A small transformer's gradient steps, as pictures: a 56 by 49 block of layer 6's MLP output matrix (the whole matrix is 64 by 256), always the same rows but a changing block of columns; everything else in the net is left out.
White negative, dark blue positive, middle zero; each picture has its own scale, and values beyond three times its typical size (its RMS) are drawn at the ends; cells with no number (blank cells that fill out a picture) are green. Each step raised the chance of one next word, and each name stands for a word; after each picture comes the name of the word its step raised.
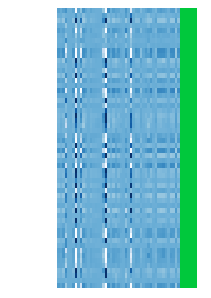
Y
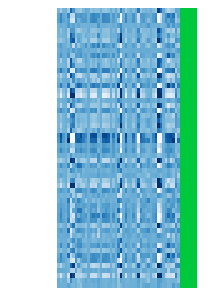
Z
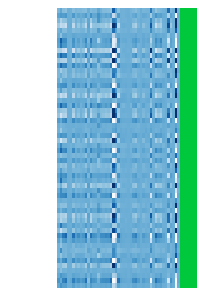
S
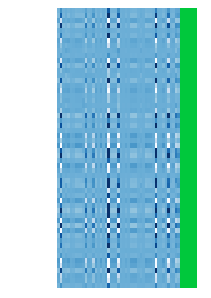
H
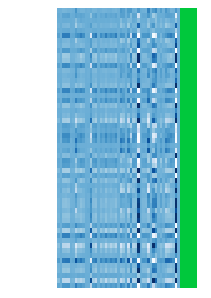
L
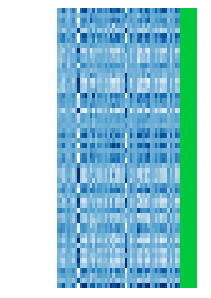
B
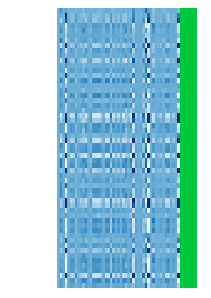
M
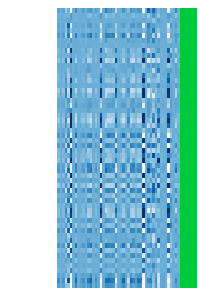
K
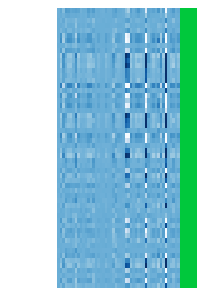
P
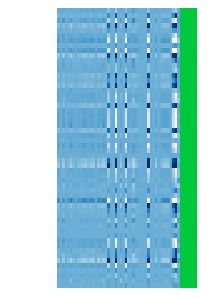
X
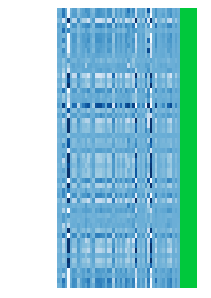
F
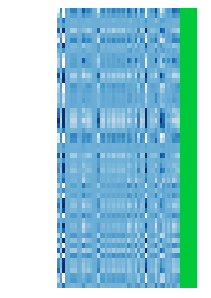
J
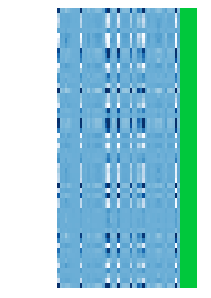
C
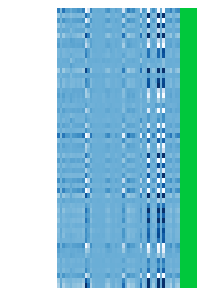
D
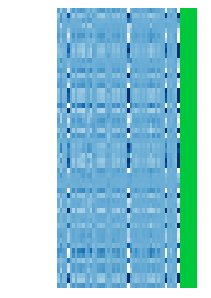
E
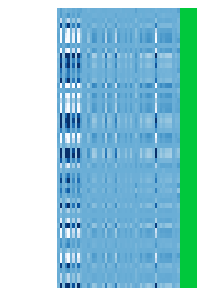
P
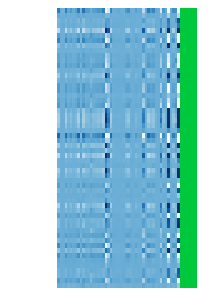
J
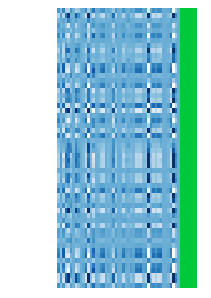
E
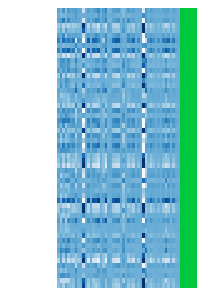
X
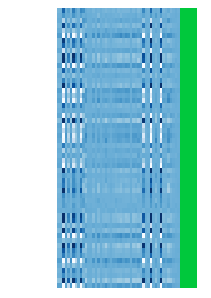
L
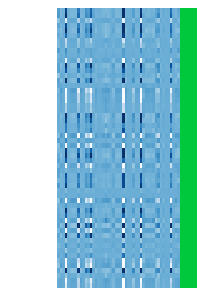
H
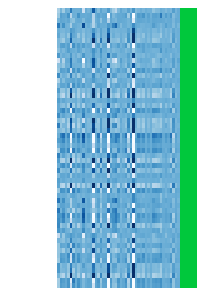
Z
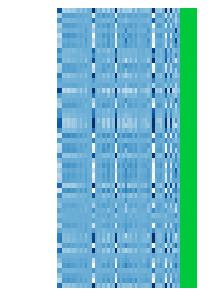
C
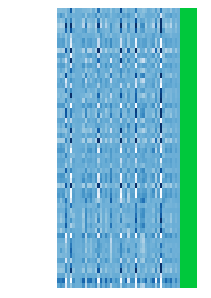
S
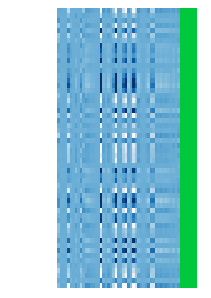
B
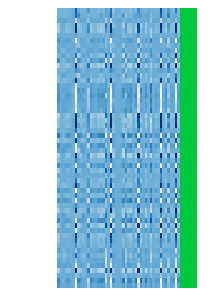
H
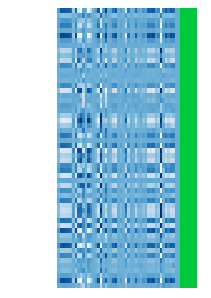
K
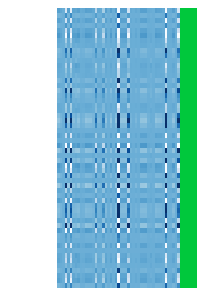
K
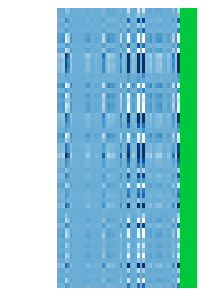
P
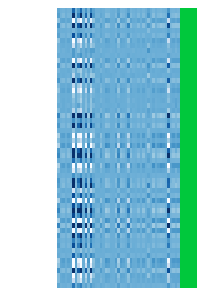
H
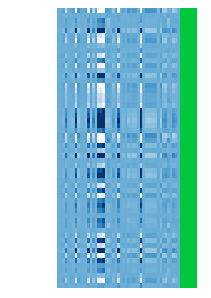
J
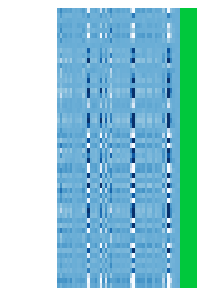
K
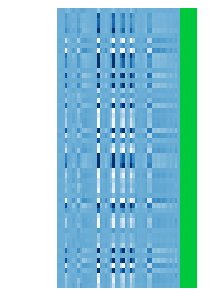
X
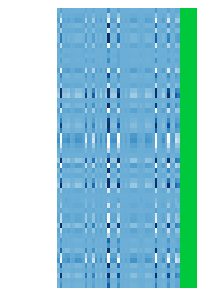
Z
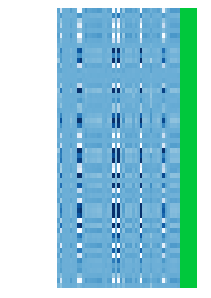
K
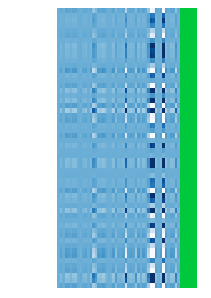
E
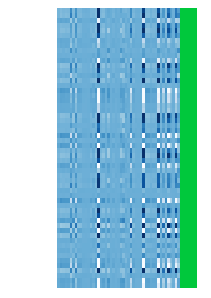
H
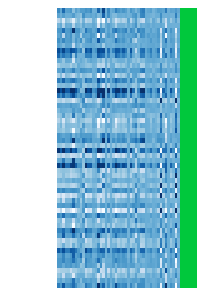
Y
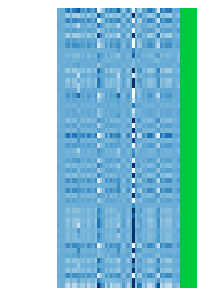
D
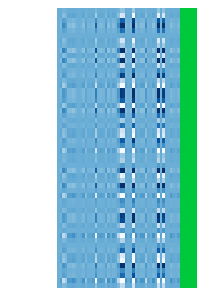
S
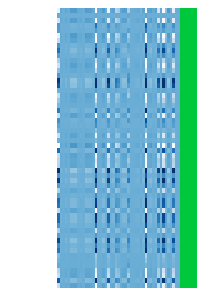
B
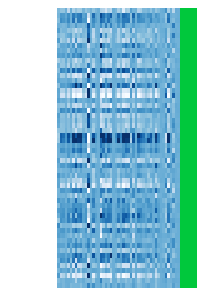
Z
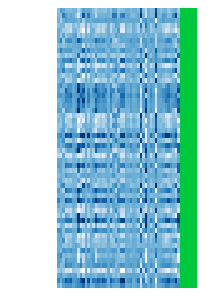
H
